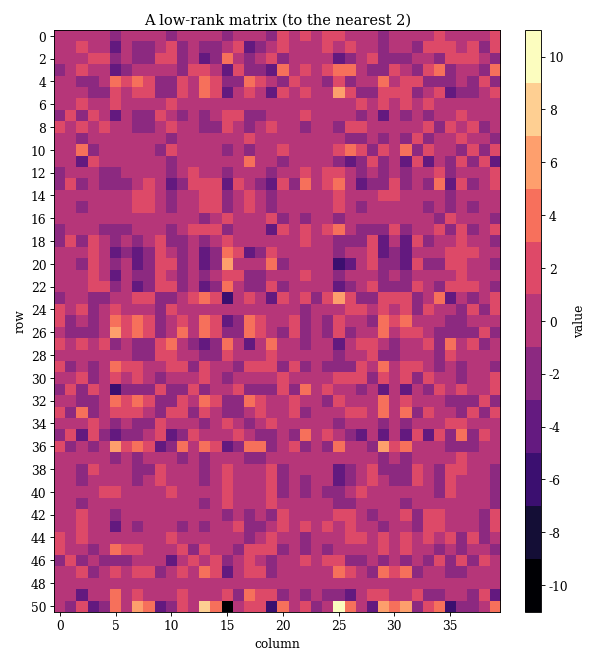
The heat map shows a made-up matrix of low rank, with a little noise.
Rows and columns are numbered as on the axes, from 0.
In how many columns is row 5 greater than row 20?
18
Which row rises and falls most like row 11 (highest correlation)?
9
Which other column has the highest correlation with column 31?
29
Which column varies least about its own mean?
23
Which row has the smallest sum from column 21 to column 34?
20
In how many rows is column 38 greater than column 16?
10
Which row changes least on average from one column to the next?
48
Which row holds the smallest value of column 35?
50
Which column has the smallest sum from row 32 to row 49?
39
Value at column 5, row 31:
-6
